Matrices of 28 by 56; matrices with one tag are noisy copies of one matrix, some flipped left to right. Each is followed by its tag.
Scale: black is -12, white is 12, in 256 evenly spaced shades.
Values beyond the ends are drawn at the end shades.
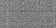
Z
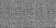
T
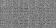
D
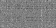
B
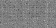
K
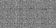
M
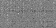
Z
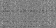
Z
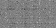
M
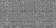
Z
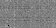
B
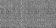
T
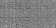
B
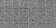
D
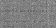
Z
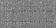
Z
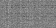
K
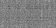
B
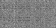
B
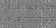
B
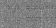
B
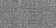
D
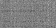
Z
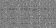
M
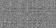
D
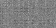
D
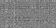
B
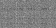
M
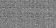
K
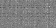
K
